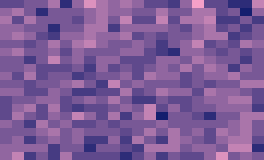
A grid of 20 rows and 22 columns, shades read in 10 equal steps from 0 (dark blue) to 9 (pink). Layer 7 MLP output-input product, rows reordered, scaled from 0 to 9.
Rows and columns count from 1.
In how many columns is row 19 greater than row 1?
12
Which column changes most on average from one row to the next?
14
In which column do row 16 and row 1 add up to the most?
17
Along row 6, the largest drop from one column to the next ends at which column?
18
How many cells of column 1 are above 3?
16
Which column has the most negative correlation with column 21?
9
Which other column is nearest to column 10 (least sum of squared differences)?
7
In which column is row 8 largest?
5
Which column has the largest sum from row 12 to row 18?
21
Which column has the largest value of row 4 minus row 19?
8
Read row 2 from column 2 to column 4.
6 4 1
